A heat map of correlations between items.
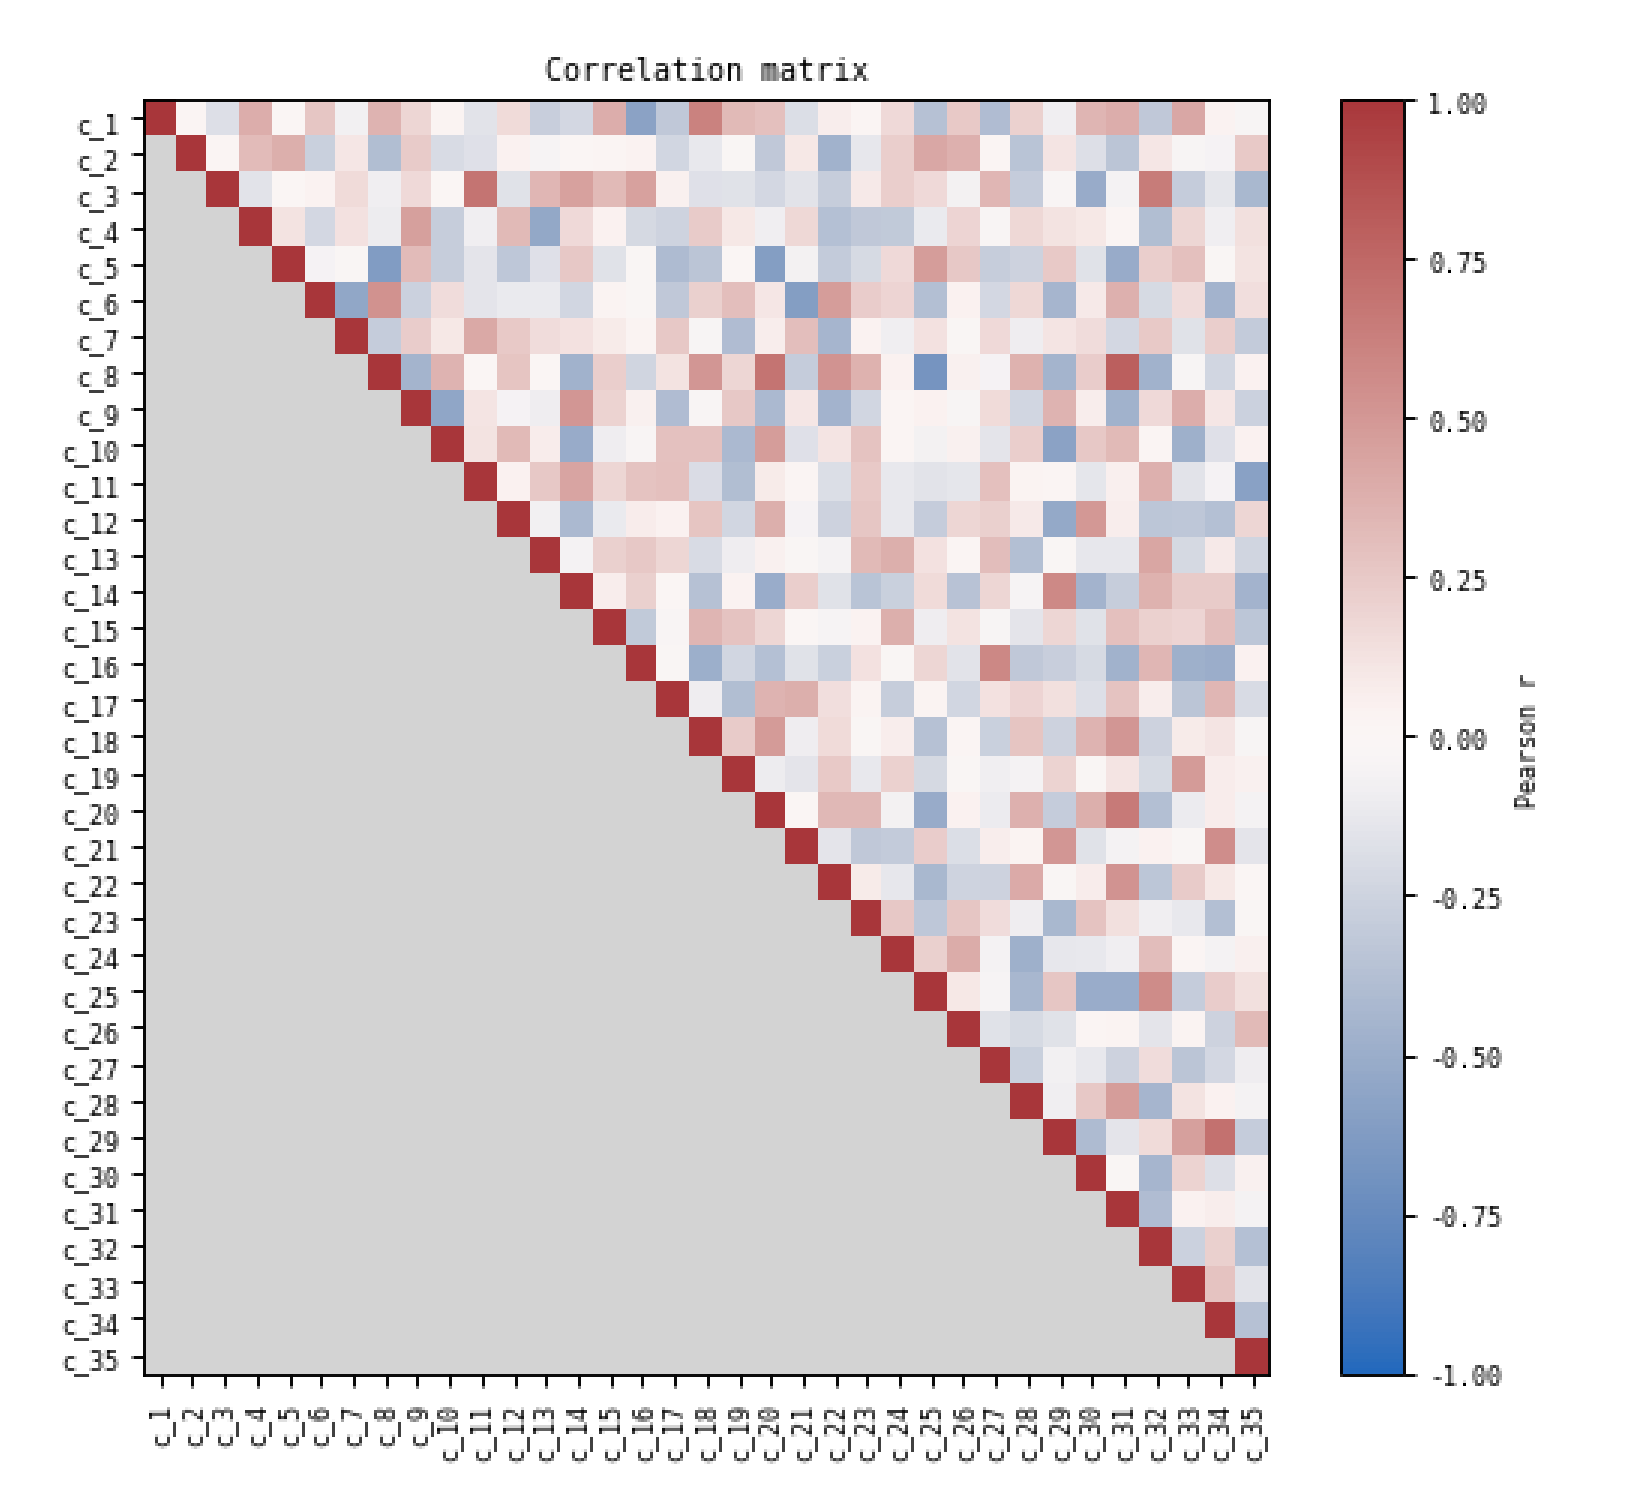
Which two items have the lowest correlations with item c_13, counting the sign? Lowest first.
c_4, c_28
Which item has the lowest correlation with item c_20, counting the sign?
c_5
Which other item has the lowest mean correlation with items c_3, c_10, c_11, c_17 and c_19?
c_35
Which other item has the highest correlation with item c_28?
c_31
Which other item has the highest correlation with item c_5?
c_25
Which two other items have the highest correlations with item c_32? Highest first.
c_3, c_25
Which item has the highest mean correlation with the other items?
c_15
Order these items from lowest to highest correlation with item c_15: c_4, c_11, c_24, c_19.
c_4, c_11, c_19, c_24
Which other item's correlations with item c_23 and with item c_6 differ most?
c_7
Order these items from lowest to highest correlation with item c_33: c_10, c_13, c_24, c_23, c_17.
c_10, c_17, c_13, c_23, c_24
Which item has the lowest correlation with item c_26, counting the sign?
c_14
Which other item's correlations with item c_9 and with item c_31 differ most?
c_8
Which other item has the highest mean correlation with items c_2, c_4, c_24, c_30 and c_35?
c_26
